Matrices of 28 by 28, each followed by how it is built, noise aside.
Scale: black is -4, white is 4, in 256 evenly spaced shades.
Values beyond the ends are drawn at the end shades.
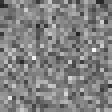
noise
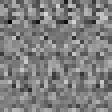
repeating columns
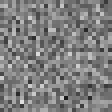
blocks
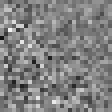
lower triangular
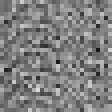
repeating rows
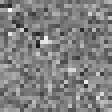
banded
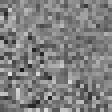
lower triangular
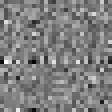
low rank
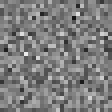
repeating columns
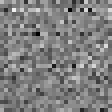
uneven rows
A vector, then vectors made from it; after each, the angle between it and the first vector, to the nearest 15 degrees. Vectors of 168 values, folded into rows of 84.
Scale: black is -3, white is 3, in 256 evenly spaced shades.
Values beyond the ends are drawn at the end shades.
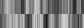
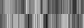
15 degrees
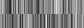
120 degrees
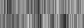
135 degrees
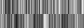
135 degrees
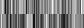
135 degrees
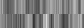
150 degrees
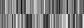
45 degrees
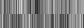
120 degrees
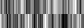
150 degrees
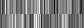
60 degrees
